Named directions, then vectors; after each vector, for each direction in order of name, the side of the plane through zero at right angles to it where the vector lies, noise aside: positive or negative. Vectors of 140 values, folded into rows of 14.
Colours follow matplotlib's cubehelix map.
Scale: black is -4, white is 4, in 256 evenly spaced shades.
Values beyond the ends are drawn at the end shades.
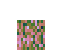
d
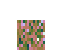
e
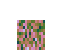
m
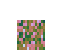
negative, negative, positive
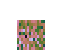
positive, negative, positive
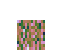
negative, negative, positive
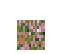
negative, negative, negative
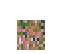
positive, negative, positive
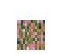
negative, negative, positive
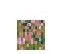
positive, negative, negative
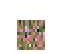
positive, positive, positive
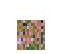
positive, negative, negative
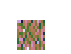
negative, negative, positive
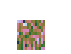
negative, positive, positive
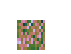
positive, negative, negative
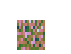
negative, negative, negative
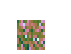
negative, positive, negative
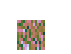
negative, negative, positive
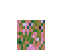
negative, positive, positive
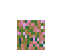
negative, positive, negative
